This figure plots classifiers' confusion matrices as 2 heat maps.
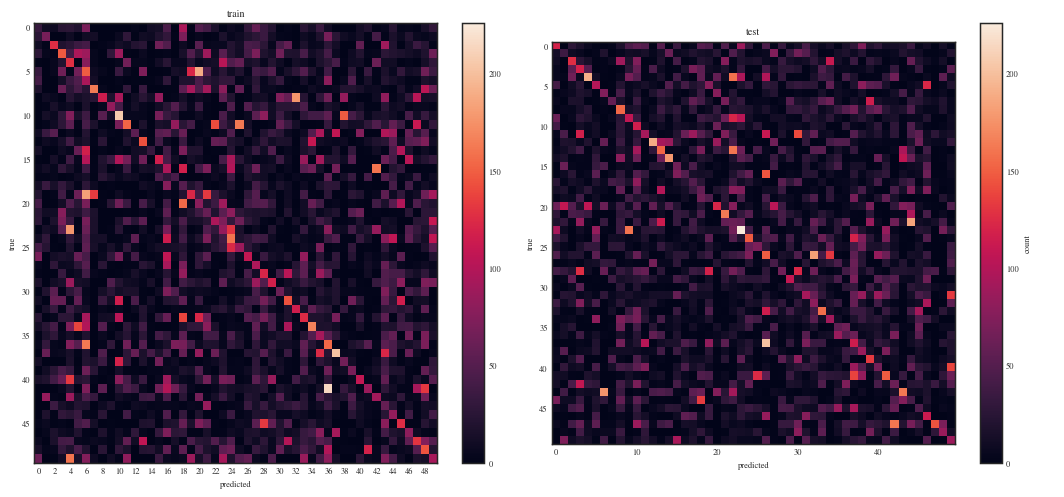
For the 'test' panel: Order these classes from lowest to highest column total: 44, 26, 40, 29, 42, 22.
29, 40, 42, 44, 22, 26
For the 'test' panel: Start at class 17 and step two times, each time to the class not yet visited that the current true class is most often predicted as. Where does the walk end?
20
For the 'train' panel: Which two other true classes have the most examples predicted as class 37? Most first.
12, 46
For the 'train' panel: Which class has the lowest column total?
14
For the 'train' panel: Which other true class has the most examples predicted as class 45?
31
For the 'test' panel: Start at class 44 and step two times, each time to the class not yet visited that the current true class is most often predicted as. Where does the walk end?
13
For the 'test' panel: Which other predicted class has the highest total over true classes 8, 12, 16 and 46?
26
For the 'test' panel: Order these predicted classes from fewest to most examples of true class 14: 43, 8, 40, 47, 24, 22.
47, 22, 24, 40, 8, 43
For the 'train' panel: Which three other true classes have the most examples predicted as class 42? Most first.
16, 23, 4
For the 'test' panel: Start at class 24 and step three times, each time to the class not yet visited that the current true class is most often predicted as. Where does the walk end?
32
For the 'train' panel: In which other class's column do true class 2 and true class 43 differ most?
21
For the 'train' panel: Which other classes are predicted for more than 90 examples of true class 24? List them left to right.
16, 44, 49
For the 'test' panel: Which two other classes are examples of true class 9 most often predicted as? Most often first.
22, 23
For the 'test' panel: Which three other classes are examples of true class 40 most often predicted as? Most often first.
49, 37, 11
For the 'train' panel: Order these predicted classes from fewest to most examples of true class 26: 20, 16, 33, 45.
20, 45, 33, 16
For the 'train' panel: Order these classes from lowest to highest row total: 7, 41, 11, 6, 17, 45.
17, 6, 45, 7, 41, 11
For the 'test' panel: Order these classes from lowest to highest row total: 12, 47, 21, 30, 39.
30, 39, 21, 12, 47
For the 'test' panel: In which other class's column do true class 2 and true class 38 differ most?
34
